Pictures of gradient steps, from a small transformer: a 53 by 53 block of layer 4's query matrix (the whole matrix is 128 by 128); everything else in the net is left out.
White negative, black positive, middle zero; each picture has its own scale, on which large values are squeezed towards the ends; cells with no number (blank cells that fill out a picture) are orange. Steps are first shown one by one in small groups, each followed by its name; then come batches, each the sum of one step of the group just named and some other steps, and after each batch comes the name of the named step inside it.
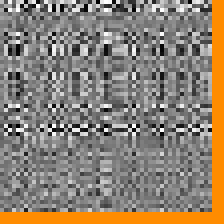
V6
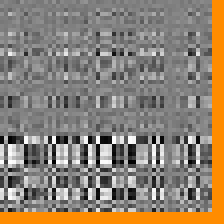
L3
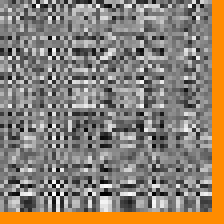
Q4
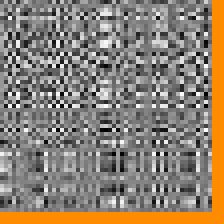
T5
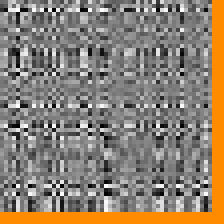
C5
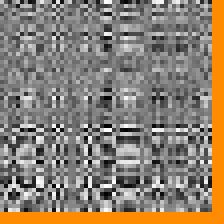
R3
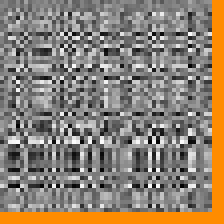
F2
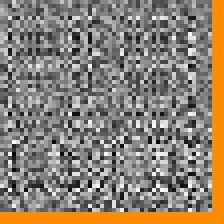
F2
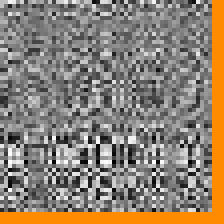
L3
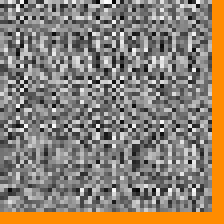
V6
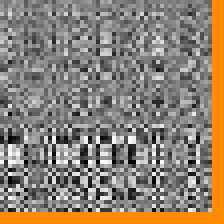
L3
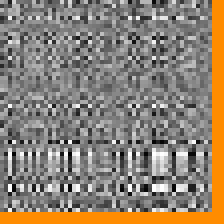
V6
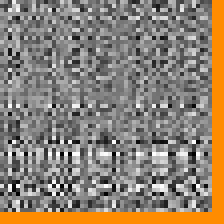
C5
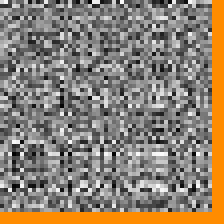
F2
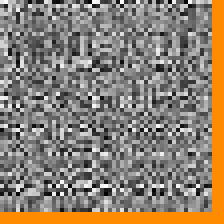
C5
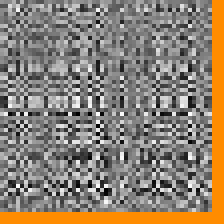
C5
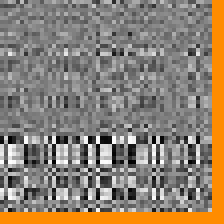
L3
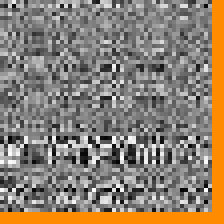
L3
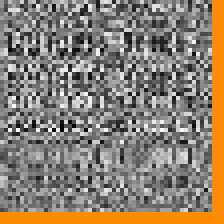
V6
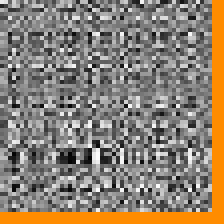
F2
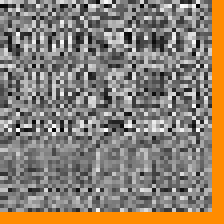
V6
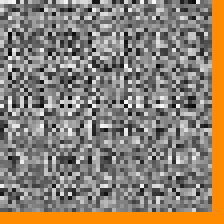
T5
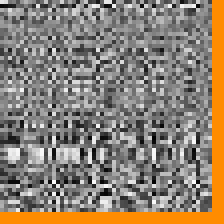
Q4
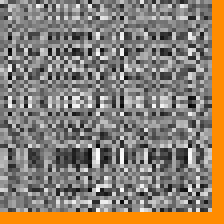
Q4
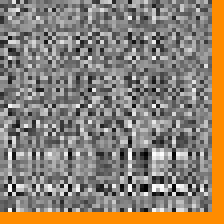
C5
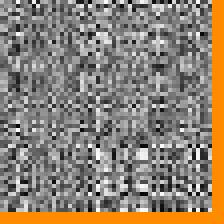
V6
